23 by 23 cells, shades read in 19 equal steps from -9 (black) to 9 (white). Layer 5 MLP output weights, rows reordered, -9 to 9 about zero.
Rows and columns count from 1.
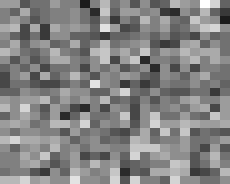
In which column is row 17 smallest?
13
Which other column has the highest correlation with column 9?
16
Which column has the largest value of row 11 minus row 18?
10
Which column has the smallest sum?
9
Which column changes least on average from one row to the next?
19
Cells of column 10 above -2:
15
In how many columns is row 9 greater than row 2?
9
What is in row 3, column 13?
0
